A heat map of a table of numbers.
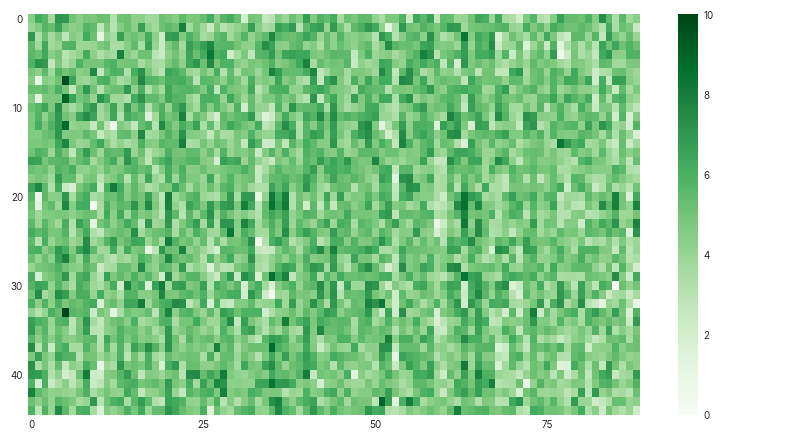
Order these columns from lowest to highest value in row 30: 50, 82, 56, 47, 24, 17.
17, 82, 47, 24, 56, 50
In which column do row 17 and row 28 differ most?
52
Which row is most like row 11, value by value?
26
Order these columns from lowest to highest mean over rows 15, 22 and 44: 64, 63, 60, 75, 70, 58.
60, 75, 70, 64, 58, 63
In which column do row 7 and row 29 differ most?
63
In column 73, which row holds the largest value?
33
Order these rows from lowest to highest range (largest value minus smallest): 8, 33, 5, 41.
8, 5, 41, 33
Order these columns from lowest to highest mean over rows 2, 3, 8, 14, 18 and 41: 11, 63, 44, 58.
11, 44, 63, 58
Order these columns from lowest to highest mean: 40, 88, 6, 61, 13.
6, 88, 13, 61, 40
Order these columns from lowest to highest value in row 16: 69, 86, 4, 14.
86, 4, 69, 14
